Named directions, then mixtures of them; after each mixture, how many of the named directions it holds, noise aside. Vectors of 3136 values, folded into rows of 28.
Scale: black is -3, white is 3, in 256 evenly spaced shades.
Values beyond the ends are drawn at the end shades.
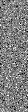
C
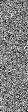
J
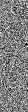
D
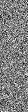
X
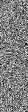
three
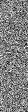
two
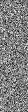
two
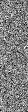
one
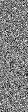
three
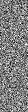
two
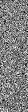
three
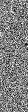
one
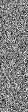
three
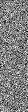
three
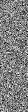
four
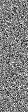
three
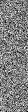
one
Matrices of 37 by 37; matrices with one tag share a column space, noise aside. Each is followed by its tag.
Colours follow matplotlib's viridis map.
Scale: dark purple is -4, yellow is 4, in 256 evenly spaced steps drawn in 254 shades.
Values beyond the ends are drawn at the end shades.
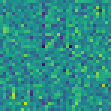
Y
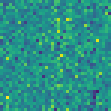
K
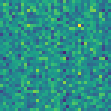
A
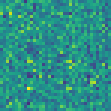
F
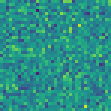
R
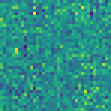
R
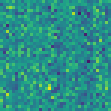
R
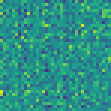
R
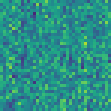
F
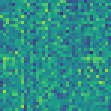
A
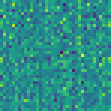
A
